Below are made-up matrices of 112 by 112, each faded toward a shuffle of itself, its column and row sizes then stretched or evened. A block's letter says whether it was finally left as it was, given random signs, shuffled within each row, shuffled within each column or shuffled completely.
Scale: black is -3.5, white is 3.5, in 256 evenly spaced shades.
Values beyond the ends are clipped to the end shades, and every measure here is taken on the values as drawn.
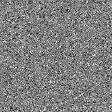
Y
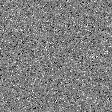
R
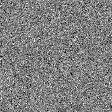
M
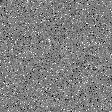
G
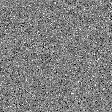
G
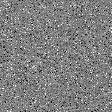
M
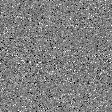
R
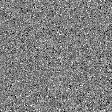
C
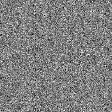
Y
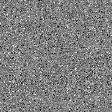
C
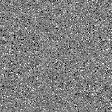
Y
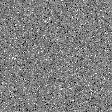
M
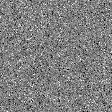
M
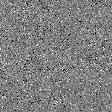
Y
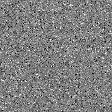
R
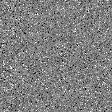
M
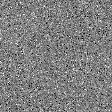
M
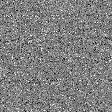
R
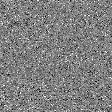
R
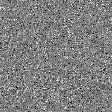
Y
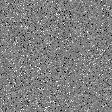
M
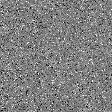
M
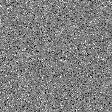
R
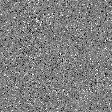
M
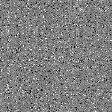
Y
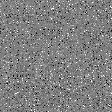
Y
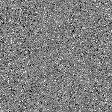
M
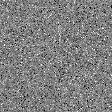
M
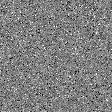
G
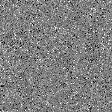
C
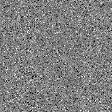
Y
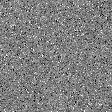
G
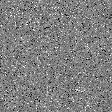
R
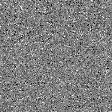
C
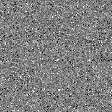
Y
